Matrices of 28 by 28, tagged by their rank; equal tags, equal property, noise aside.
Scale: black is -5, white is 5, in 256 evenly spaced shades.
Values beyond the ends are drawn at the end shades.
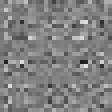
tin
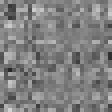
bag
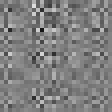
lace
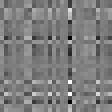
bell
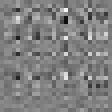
lace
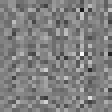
bag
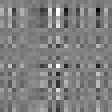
bell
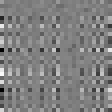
bell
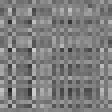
bell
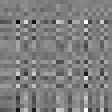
bell
